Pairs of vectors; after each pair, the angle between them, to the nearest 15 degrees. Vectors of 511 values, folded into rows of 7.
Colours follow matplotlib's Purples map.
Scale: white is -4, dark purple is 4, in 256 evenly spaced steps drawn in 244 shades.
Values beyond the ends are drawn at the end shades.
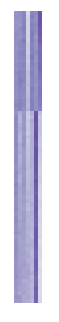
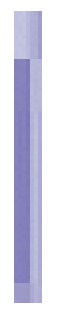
105 degrees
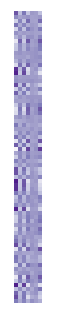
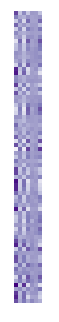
15 degrees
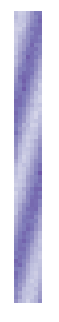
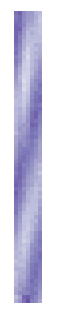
165 degrees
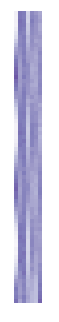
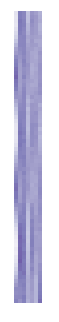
15 degrees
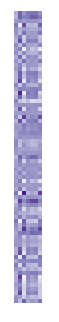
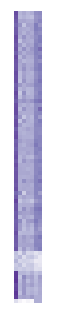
105 degrees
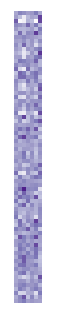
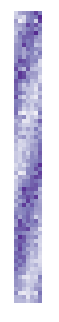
60 degrees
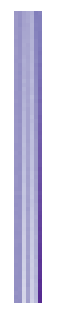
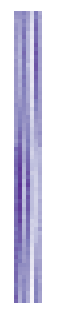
75 degrees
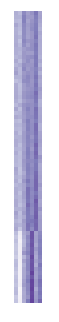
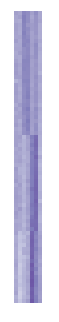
45 degrees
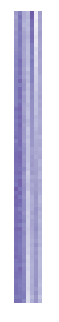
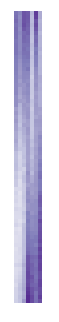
135 degrees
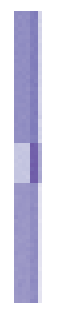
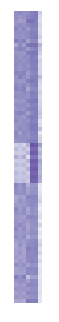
15 degrees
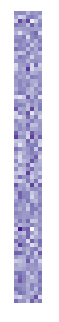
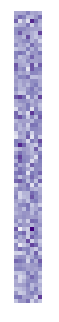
165 degrees
